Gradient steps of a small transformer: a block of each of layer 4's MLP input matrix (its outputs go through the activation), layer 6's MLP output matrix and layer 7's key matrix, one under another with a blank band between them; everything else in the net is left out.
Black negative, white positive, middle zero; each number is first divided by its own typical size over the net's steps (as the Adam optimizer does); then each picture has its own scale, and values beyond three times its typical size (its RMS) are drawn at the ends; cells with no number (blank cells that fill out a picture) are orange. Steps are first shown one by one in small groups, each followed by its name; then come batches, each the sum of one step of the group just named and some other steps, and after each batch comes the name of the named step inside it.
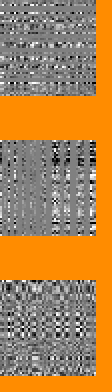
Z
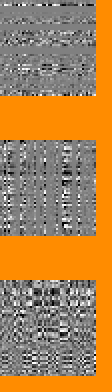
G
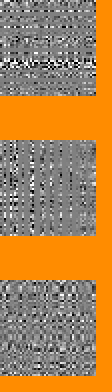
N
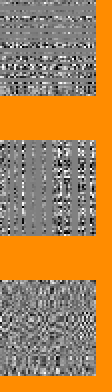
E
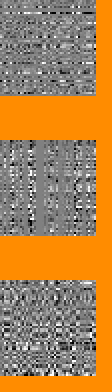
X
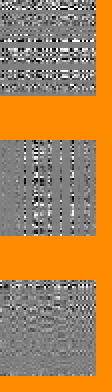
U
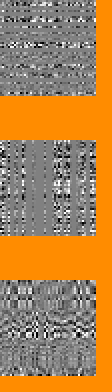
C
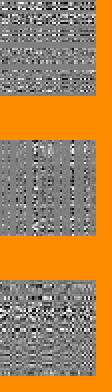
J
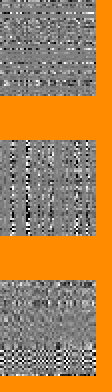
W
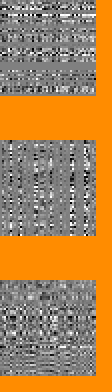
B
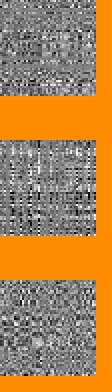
X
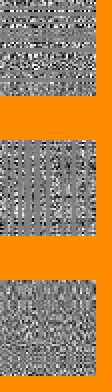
C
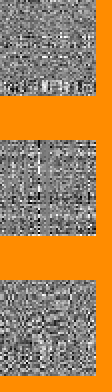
E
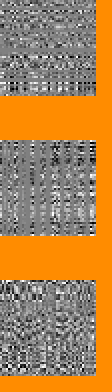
Z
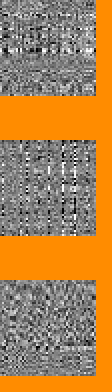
B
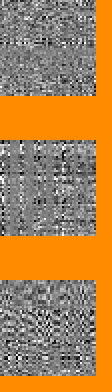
J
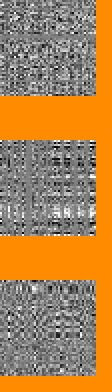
Z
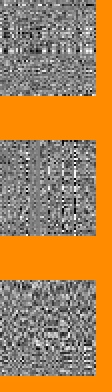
G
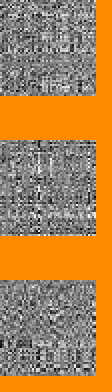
B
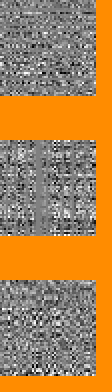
X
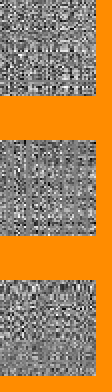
Z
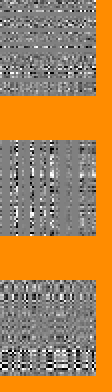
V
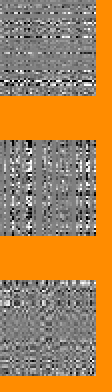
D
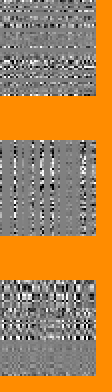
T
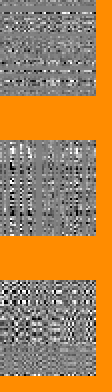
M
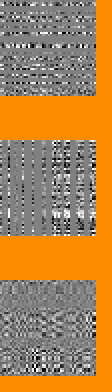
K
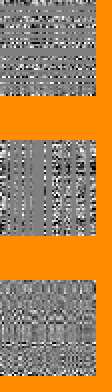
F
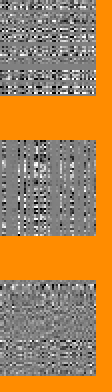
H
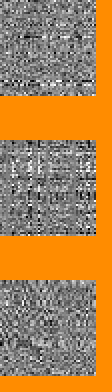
D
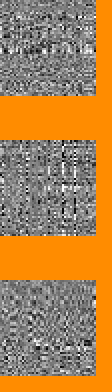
K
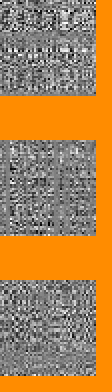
M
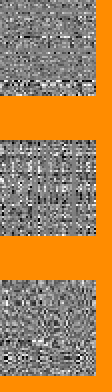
D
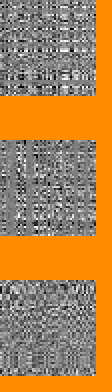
H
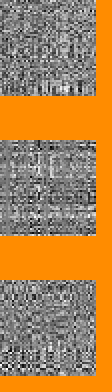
V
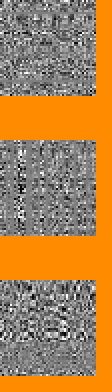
T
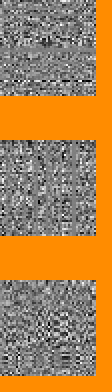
D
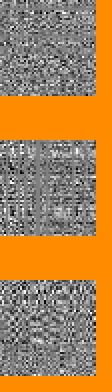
M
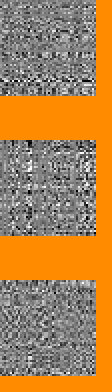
D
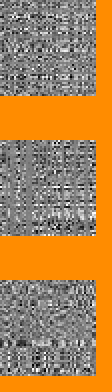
K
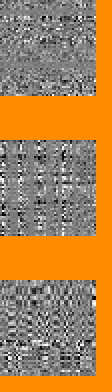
H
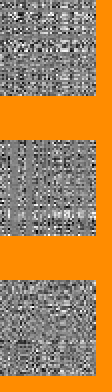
K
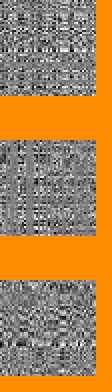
H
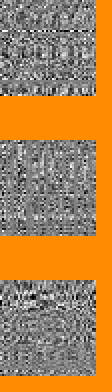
T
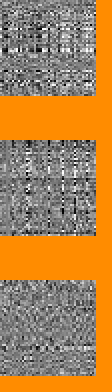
D
